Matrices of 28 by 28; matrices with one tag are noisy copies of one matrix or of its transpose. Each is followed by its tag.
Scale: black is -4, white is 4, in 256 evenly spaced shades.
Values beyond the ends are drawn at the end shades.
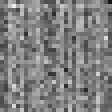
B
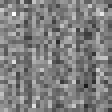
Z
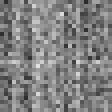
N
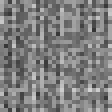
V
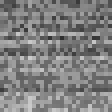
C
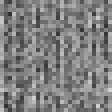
V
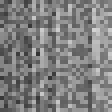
C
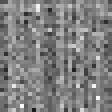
B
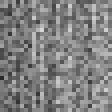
C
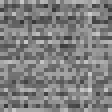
V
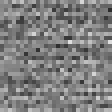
V
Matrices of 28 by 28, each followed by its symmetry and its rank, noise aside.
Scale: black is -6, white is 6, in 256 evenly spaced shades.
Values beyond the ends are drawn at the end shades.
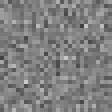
antisymmetric, rank eight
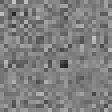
symmetric, rank four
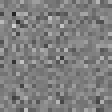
no symmetry, rank six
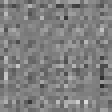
antisymmetric, rank four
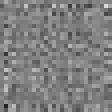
antisymmetric, rank four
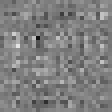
no symmetry, rank four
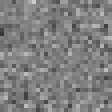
antisymmetric, rank eight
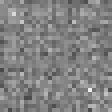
symmetric, rank six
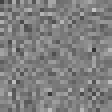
symmetric, rank four
